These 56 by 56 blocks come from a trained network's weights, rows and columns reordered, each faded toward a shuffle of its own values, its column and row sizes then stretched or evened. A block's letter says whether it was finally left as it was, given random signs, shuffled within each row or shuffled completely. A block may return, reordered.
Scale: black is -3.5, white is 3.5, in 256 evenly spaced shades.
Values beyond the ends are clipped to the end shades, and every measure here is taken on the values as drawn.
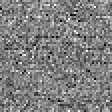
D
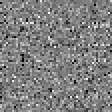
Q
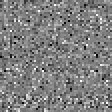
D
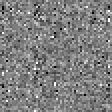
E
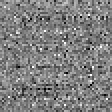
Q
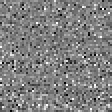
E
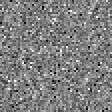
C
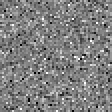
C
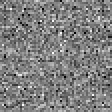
Q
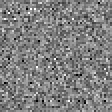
D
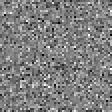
E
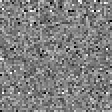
D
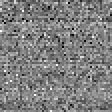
D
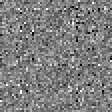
E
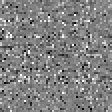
E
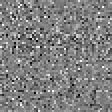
Q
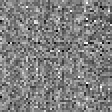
Q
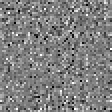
Q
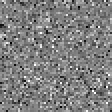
D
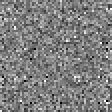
E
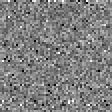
D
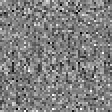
Q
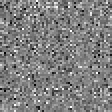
Q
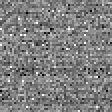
D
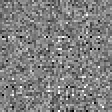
E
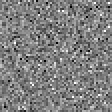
C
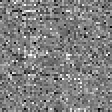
Q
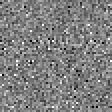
D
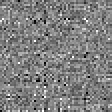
Q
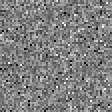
C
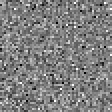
D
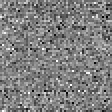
D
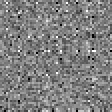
Q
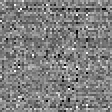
Q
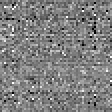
Q
